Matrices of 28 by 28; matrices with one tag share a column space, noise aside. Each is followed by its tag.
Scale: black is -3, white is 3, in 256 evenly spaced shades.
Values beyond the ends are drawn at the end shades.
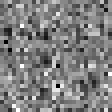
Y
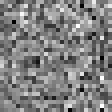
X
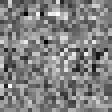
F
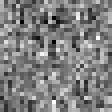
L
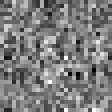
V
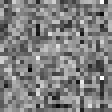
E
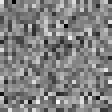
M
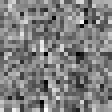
L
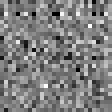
F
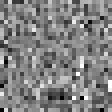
Y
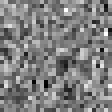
Y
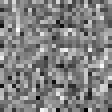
Y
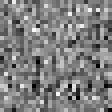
Y
